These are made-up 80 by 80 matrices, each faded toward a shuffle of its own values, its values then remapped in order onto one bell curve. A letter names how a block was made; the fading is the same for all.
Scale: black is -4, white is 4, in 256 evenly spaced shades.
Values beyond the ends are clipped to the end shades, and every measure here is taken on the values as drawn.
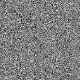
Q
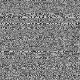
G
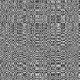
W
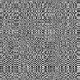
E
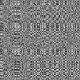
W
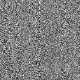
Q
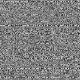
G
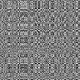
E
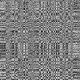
W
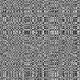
W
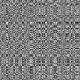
E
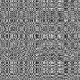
E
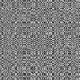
E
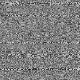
G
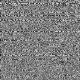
G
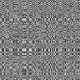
E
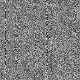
Q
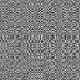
E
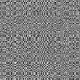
W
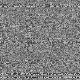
G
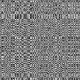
W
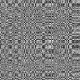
W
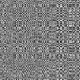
W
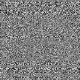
G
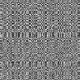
W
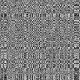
W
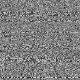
G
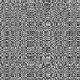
E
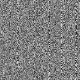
Q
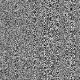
Q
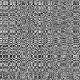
W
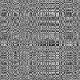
E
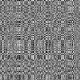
E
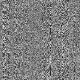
Q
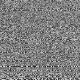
G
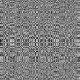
W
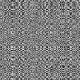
E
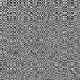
W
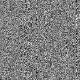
Q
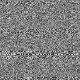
G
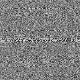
G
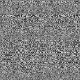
G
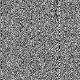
Q
